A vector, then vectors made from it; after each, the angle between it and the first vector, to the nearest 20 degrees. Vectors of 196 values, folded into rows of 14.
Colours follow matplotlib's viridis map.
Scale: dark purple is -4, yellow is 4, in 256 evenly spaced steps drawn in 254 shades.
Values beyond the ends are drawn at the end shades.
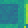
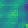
140 degrees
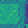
160 degrees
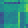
60 degrees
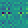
80 degrees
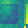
40 degrees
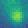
100 degrees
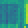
20 degrees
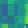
40 degrees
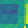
20 degrees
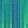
60 degrees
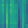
120 degrees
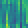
60 degrees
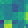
60 degrees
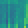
40 degrees
